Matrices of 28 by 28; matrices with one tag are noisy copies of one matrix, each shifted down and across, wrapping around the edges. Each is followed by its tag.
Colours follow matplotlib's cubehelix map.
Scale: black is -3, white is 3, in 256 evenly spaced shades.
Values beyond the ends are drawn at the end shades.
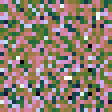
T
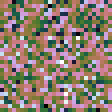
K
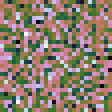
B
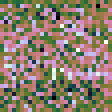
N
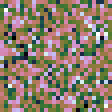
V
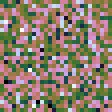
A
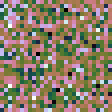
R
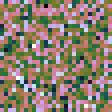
V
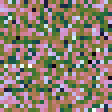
R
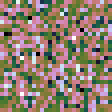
A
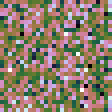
A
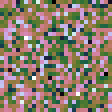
A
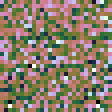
K
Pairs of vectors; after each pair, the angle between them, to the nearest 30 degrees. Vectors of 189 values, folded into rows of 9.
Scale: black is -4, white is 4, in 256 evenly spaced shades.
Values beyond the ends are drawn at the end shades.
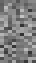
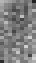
90 degrees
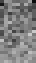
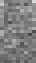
150 degrees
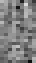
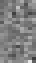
150 degrees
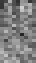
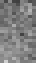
30 degrees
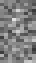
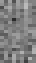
120 degrees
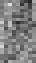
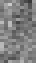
30 degrees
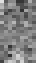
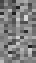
120 degrees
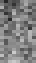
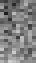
30 degrees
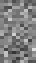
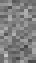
30 degrees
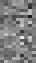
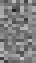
90 degrees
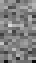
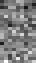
150 degrees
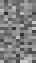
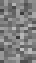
150 degrees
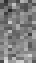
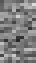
90 degrees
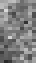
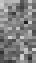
30 degrees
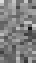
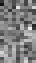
150 degrees
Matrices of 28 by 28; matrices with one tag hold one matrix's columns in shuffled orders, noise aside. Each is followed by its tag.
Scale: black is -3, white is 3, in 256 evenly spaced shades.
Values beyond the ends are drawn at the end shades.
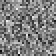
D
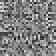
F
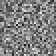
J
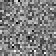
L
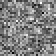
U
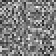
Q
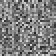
U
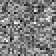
J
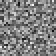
L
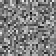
L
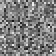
U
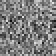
D
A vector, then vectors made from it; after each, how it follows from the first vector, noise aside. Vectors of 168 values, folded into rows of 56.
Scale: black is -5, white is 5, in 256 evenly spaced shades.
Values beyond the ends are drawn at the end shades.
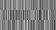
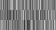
sign-scrambled.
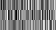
reversed, scaled up.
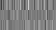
reversed, partly zeroed.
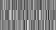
sign-scrambled.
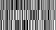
negated, scaled up.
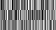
reversed, scaled up.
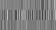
reversed, partly zeroed.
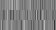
partly zeroed.
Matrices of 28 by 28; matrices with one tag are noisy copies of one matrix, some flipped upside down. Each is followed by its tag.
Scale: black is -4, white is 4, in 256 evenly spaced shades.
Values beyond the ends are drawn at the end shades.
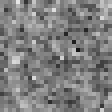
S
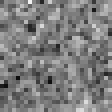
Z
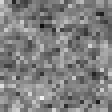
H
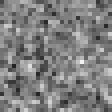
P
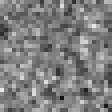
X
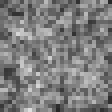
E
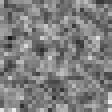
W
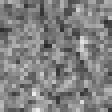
X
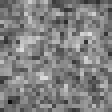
E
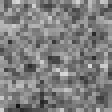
H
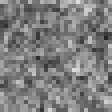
Z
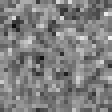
P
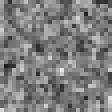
W
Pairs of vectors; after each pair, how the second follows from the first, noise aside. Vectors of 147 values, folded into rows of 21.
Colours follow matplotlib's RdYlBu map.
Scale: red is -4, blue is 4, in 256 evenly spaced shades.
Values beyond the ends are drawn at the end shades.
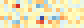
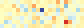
reversed, partly zeroed.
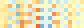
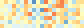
reversed.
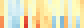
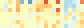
reversed, partly zeroed.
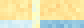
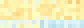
shrunk.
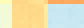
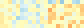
negated, partly zeroed.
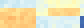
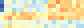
reversed.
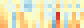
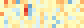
reversed, partly zeroed.
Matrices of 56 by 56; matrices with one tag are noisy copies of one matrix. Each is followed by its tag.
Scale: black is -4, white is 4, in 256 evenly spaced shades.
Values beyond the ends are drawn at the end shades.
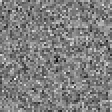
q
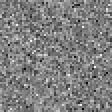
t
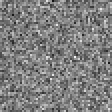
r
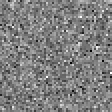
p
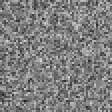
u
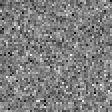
u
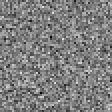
r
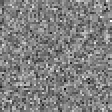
p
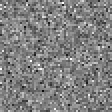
t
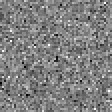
q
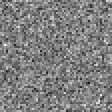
p
